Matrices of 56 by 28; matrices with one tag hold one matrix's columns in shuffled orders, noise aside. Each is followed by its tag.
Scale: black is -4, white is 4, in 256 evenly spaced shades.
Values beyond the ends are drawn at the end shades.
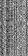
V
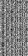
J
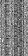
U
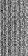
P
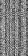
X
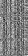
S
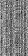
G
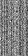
P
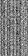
P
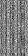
G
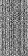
S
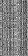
S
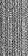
X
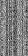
P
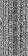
V
